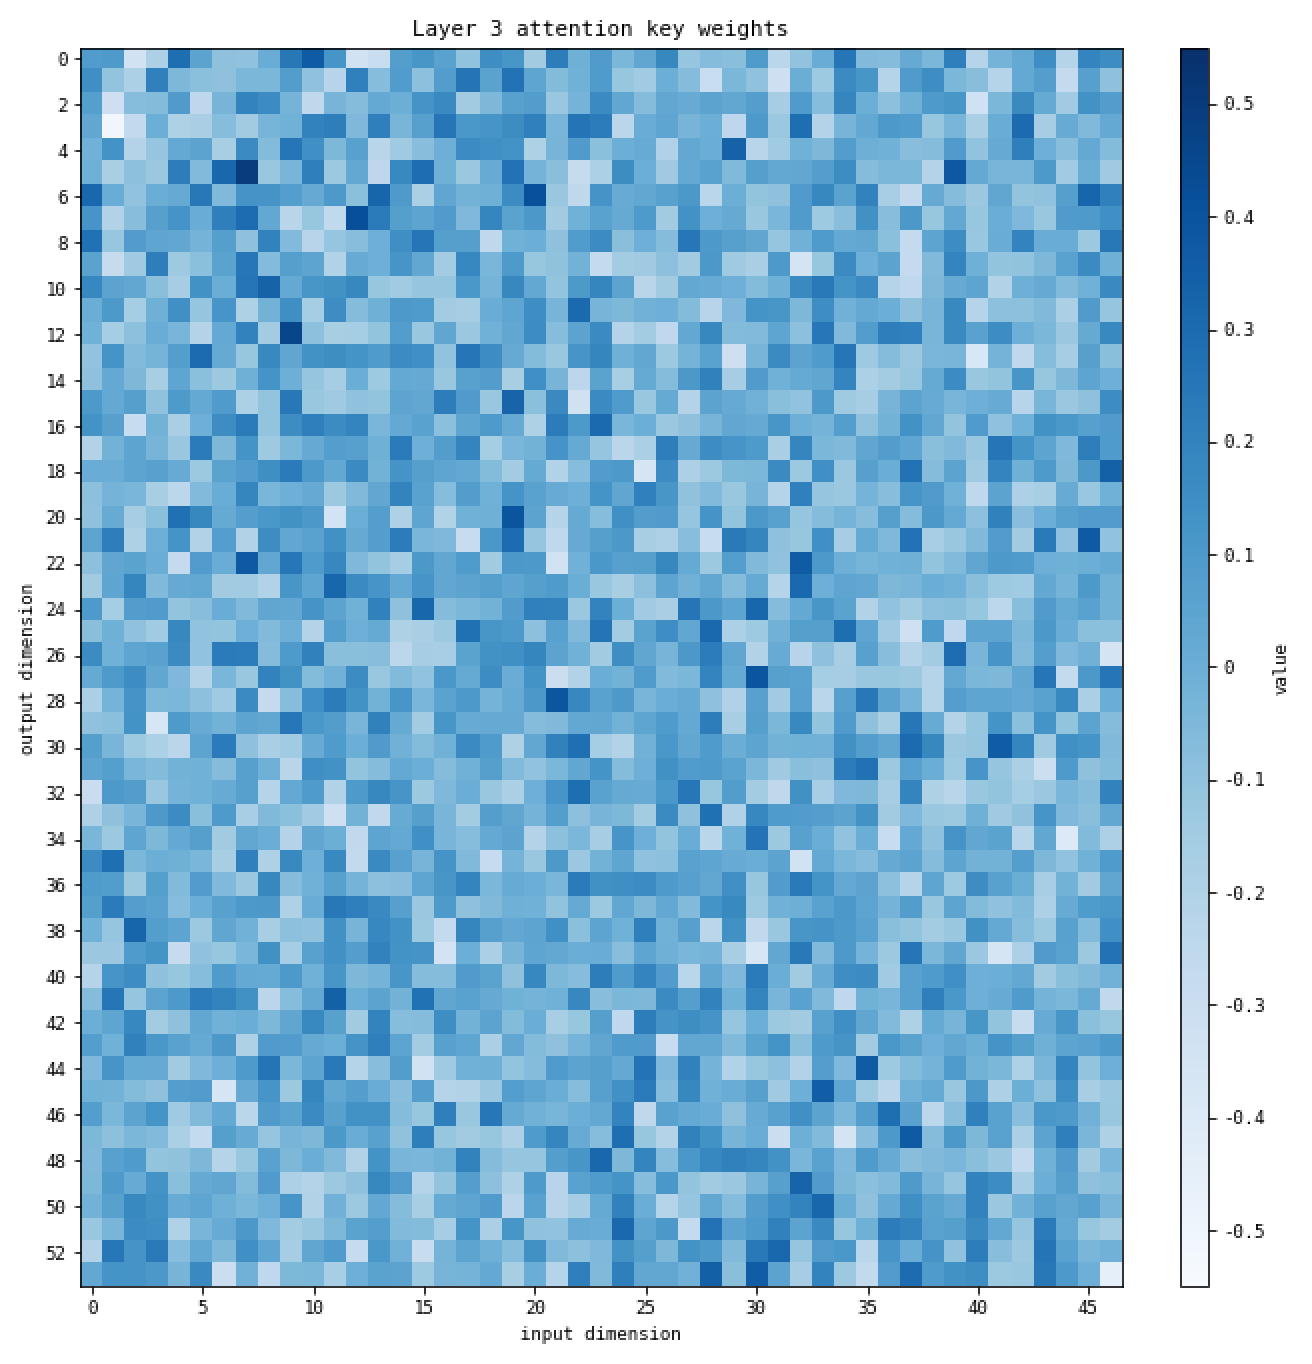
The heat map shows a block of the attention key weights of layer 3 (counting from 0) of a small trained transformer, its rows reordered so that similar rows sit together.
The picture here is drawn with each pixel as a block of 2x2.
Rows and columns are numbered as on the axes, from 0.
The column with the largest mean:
23
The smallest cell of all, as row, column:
3, 1
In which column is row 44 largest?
35
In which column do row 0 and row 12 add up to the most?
9
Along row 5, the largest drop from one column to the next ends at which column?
8
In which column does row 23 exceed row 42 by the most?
32
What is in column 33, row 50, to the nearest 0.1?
0.3
